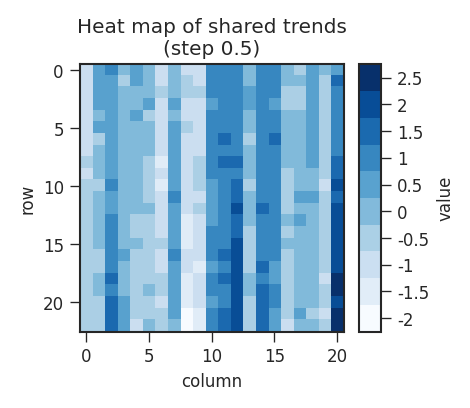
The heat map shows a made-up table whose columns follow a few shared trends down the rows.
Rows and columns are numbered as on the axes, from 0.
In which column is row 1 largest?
20
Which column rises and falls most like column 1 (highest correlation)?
13
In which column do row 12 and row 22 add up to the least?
8
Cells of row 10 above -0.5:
12
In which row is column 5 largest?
3
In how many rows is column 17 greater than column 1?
9
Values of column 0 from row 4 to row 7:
-1 -1 -1 -1
